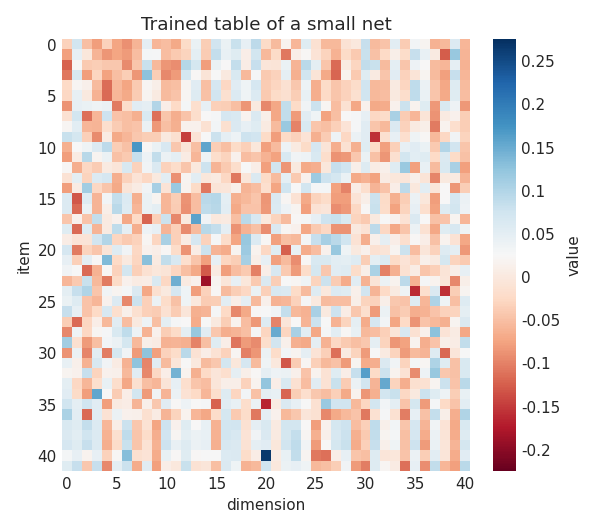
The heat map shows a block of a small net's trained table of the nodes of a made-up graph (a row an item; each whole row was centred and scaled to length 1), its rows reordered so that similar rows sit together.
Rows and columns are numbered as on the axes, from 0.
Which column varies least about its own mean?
29
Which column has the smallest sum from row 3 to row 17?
37
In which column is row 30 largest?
8
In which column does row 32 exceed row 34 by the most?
30
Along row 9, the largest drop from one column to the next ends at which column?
31
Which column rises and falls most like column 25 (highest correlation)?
4
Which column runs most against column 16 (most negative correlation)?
34
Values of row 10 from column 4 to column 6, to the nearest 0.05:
0.1 -0.05 -0.05
